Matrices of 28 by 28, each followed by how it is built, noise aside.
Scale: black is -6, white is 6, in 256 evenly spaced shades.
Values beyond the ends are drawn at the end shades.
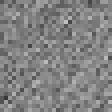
Hankel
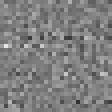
uneven rows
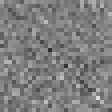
diagonal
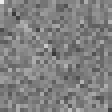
diagonal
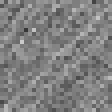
Hankel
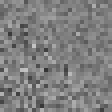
lower triangular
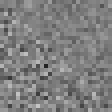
lower triangular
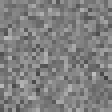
noise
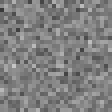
noise
